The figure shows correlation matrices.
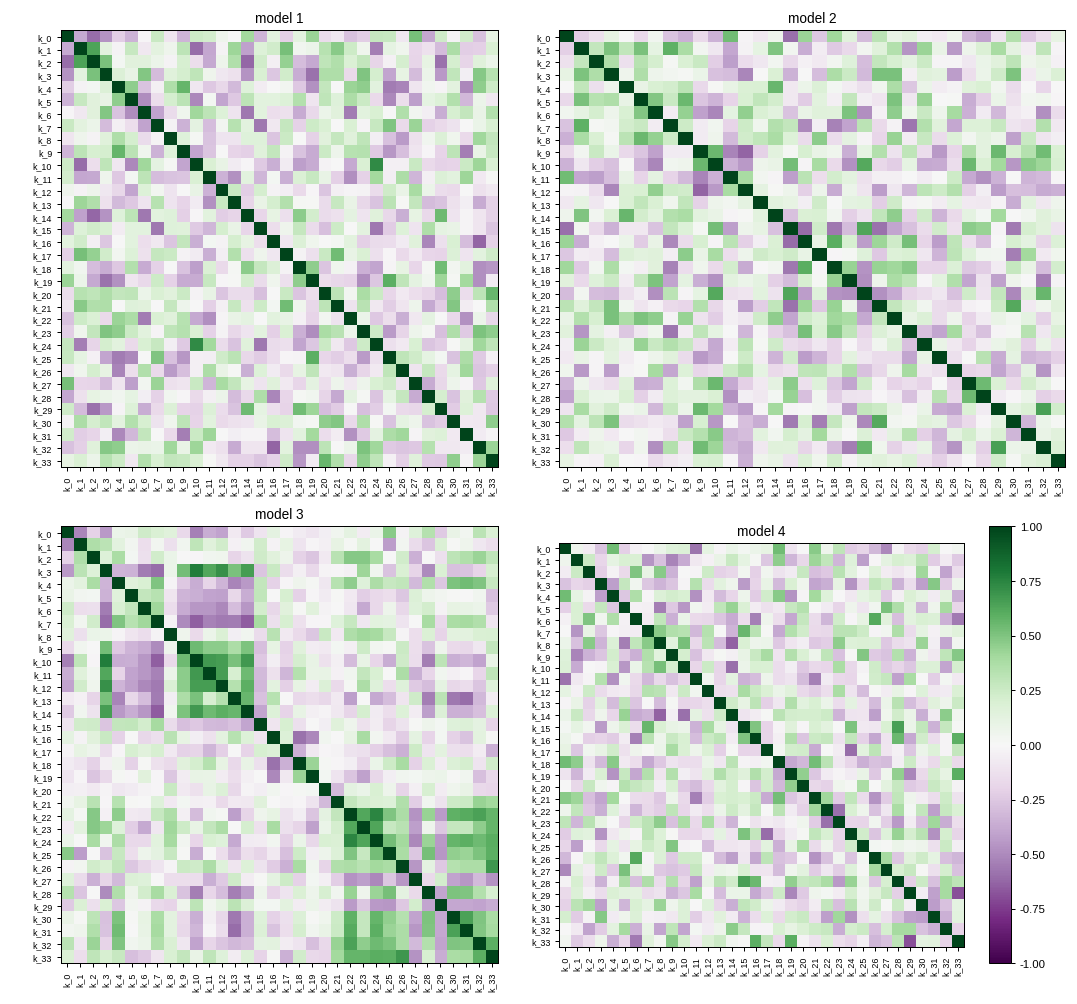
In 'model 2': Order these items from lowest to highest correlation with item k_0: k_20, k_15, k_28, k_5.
k_15, k_28, k_20, k_5
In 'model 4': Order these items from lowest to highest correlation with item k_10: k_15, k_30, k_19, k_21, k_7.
k_21, k_19, k_15, k_30, k_7
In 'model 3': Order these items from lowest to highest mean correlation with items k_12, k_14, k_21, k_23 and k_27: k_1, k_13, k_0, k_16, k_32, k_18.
k_0, k_18, k_32, k_1, k_16, k_13
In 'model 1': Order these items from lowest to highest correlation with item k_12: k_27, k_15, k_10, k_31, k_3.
k_3, k_31, k_10, k_15, k_27
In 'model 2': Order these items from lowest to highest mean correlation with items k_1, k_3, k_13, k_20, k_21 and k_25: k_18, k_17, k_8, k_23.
k_23, k_17, k_18, k_8
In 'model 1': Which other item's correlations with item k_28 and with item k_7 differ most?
k_15
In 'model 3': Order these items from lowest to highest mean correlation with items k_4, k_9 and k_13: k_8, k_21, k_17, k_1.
k_17, k_8, k_1, k_21
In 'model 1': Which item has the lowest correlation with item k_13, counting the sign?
k_11
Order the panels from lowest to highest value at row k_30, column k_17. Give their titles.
model 2, model 3, model 4, model 1
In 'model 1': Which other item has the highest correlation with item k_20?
k_33
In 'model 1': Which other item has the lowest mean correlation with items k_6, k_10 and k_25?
k_5
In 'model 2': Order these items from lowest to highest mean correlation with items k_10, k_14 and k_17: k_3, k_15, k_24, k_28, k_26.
k_3, k_24, k_26, k_28, k_15
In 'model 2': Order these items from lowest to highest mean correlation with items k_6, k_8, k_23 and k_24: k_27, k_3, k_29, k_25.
k_27, k_25, k_29, k_3
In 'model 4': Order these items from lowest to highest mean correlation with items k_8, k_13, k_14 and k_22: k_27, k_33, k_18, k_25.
k_27, k_25, k_18, k_33
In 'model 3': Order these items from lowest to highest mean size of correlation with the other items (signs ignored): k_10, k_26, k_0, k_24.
k_0, k_26, k_24, k_10
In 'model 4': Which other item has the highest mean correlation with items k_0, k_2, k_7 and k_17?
k_8
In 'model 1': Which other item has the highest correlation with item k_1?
k_2
